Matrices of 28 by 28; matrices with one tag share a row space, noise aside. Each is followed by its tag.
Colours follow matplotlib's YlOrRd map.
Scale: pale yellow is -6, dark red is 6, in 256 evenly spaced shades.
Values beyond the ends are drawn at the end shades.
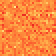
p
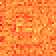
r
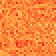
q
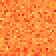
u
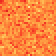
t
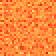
u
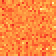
p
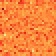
u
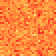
t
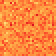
u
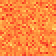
p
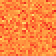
p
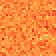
p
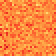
u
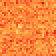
q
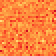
q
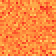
p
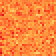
r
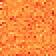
r
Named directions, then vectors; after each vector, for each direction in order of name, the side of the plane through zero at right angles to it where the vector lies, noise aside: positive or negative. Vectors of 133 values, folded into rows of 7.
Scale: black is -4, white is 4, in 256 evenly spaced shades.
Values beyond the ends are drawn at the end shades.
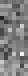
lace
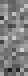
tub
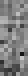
negative, positive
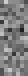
negative, negative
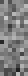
negative, positive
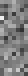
negative, negative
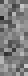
positive, positive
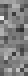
negative, negative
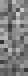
negative, positive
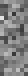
negative, negative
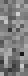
negative, positive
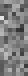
negative, negative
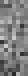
negative, positive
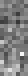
positive, negative
